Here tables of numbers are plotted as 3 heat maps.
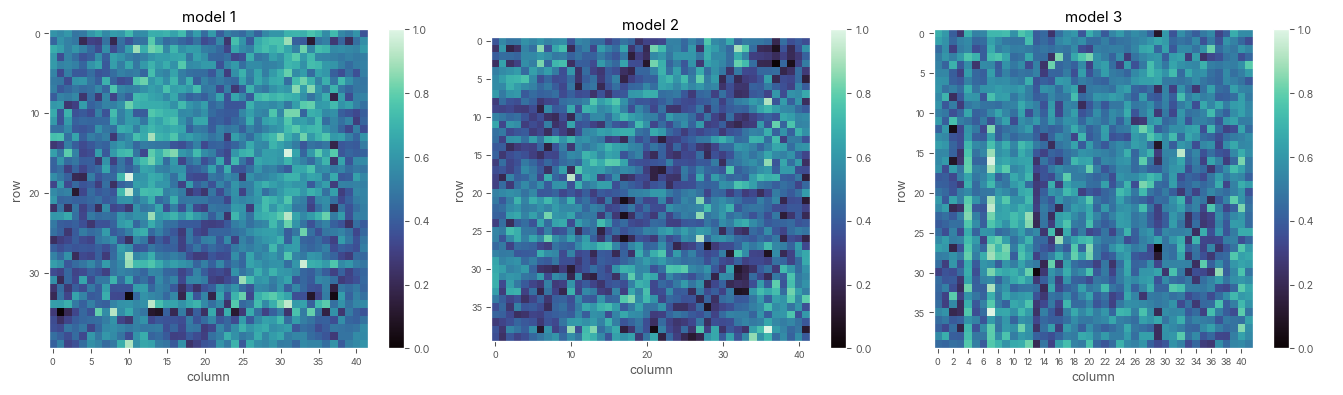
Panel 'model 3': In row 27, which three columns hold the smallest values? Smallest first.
29, 2, 37
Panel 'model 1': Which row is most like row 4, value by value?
0
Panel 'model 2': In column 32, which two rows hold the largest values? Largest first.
1, 3
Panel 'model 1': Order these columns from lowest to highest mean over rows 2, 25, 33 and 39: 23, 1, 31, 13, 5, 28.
23, 5, 1, 31, 13, 28
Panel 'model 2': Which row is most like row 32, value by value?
11
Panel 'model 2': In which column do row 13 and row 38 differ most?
36
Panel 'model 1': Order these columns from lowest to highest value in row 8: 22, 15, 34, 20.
20, 34, 15, 22
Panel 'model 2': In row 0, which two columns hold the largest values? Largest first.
28, 31
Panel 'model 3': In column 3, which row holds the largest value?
3
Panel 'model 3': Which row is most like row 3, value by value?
26
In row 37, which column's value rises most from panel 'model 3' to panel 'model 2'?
13
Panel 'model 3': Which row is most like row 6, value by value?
1
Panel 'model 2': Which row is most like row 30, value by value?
10
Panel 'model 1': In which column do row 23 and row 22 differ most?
2
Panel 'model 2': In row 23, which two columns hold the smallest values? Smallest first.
17, 38
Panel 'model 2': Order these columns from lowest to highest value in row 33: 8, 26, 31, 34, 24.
26, 8, 24, 31, 34
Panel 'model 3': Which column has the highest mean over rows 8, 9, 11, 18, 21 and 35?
7
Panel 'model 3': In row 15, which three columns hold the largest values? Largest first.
32, 7, 4
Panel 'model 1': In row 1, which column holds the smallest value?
34
